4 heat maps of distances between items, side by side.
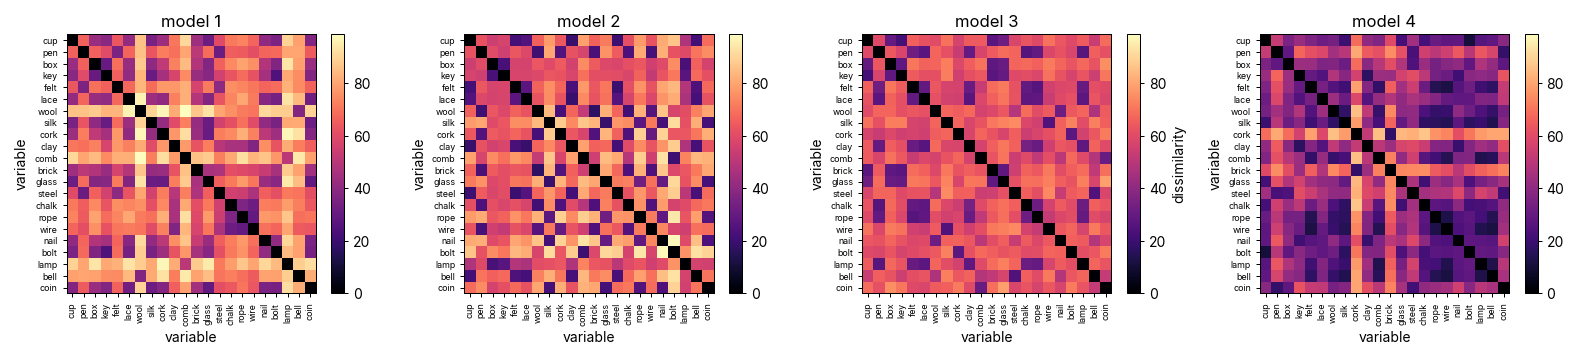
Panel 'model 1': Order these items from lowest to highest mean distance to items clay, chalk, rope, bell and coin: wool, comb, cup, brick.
brick, cup, wool, comb
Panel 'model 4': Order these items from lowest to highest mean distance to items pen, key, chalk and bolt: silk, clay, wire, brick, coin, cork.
silk, wire, coin, clay, brick, cork
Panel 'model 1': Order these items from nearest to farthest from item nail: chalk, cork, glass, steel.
glass, cork, steel, chalk
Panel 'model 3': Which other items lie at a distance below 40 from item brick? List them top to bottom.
cup, box, key, glass
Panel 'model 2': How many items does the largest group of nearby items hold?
6
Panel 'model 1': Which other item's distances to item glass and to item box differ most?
cork
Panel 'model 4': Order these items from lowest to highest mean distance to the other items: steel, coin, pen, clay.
clay, coin, steel, pen
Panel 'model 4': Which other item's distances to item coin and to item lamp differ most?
pen
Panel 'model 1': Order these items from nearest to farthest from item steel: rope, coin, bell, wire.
wire, rope, coin, bell
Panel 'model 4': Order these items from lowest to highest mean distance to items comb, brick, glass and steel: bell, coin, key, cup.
cup, bell, coin, key
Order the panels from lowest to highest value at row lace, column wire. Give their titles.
model 4, model 3, model 2, model 1
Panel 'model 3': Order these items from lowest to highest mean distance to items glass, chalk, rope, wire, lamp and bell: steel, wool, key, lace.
lace, key, steel, wool
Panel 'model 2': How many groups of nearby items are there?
5
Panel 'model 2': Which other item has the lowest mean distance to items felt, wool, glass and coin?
silk
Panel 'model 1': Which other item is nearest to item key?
bolt
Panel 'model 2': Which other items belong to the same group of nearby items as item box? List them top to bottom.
key, lamp
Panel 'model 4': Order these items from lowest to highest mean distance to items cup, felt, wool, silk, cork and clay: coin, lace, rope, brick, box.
rope, lace, box, coin, brick
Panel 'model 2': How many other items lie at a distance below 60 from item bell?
6
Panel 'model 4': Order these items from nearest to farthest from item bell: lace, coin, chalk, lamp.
lamp, chalk, lace, coin
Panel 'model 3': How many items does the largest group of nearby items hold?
7
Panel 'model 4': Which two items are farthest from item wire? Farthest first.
cork, brick
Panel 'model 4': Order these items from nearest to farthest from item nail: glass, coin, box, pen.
box, glass, coin, pen
